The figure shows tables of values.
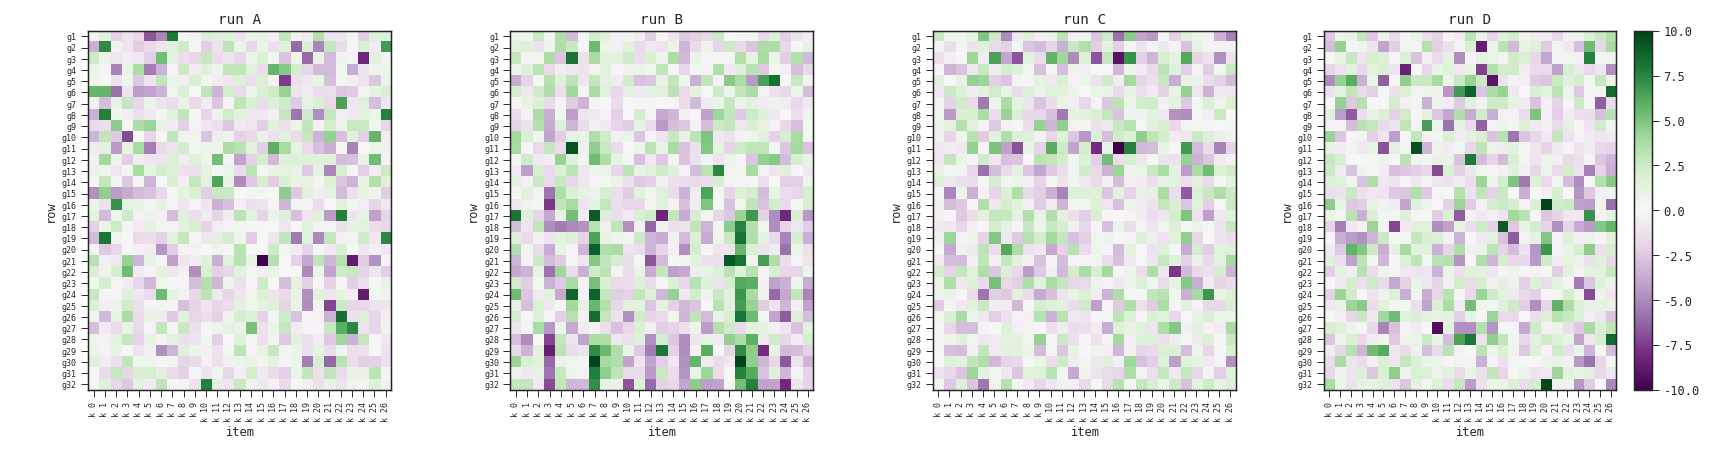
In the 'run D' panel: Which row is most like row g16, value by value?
g32
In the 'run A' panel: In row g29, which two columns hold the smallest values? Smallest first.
k 6, k 7
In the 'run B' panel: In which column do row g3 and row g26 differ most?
k 10
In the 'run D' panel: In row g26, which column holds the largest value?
k 6
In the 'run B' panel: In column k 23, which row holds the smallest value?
g24
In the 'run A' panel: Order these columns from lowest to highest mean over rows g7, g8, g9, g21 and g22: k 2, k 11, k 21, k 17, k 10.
k 11, k 21, k 10, k 17, k 2
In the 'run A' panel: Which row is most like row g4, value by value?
g11
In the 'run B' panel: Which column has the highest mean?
k 7
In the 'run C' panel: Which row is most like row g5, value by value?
g30
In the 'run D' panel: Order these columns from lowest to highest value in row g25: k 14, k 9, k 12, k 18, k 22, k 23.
k 9, k 18, k 12, k 14, k 23, k 22
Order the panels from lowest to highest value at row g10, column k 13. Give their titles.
run C, run A, run B, run D
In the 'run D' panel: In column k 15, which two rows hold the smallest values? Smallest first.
g5, g27
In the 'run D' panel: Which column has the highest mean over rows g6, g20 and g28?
k 26
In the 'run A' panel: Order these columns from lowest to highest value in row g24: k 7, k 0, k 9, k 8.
k 9, k 8, k 7, k 0
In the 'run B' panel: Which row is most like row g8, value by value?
g27
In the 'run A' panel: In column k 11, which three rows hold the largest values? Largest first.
g14, g12, g15
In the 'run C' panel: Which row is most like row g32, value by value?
g7
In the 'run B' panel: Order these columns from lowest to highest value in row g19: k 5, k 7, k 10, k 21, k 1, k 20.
k 1, k 10, k 5, k 21, k 7, k 20
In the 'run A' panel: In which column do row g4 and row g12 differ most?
k 16
